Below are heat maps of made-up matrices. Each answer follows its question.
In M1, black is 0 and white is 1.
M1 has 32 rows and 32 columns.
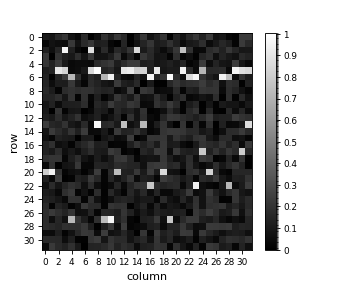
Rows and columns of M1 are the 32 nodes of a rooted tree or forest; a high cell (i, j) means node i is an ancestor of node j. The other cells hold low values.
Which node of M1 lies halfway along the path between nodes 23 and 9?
6
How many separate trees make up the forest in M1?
4
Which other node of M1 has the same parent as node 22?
27
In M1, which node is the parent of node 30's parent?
5
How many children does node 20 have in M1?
5
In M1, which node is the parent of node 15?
13
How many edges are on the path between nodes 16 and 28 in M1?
2
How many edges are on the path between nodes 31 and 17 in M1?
3
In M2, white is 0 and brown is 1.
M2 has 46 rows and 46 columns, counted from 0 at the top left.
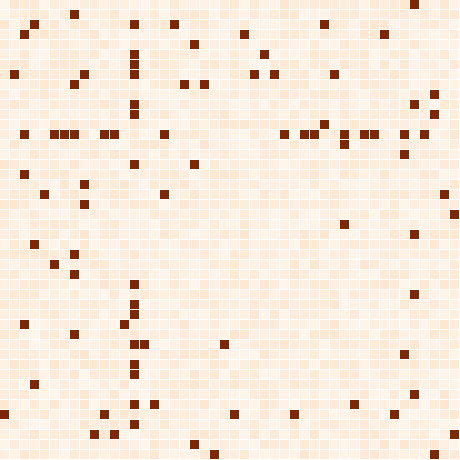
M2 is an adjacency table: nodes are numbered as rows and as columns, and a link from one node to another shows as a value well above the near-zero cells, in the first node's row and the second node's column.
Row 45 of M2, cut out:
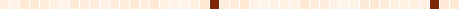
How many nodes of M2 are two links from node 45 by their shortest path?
2
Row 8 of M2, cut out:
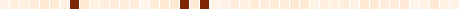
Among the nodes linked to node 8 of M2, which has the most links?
node 7
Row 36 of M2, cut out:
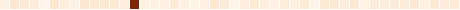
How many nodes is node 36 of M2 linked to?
1
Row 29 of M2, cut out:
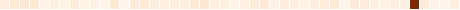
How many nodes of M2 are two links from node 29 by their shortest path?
4
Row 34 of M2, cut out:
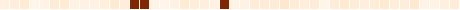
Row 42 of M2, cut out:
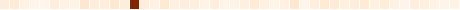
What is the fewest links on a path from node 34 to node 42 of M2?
2
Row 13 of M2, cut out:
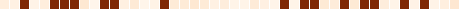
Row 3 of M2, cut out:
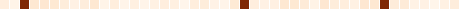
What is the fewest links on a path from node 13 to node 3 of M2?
2
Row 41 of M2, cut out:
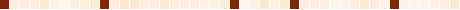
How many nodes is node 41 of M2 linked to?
5
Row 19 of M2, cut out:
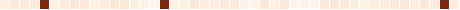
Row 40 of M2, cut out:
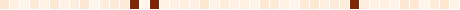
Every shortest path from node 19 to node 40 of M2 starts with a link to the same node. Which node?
node 16
